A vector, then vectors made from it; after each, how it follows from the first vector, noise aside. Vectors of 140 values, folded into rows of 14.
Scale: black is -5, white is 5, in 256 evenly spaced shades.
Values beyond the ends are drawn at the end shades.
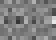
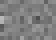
reversed, shrunk.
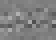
wrapped around, negated, partly zeroed.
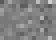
wrapped around, negated, partly zeroed.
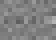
shrunk.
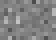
negated, partly zeroed.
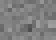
wrapped around, negated, shrunk.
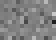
negated, partly zeroed.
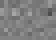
wrapped around, negated, shrunk.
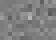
wrapped around, shrunk.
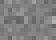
shrunk.
